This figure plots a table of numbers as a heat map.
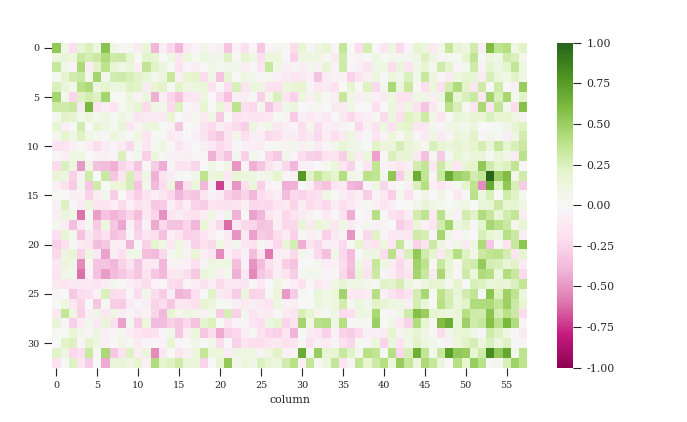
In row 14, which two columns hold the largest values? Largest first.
53, 55
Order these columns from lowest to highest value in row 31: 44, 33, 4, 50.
33, 4, 50, 44
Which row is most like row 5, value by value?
0
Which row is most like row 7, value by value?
30
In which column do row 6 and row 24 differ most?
4
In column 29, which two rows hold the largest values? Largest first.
32, 20
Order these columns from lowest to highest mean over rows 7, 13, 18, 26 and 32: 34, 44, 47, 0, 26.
26, 0, 34, 47, 44
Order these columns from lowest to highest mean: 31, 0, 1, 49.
31, 0, 1, 49
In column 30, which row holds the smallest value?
20
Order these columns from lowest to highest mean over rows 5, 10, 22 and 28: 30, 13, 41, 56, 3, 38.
13, 3, 38, 41, 30, 56
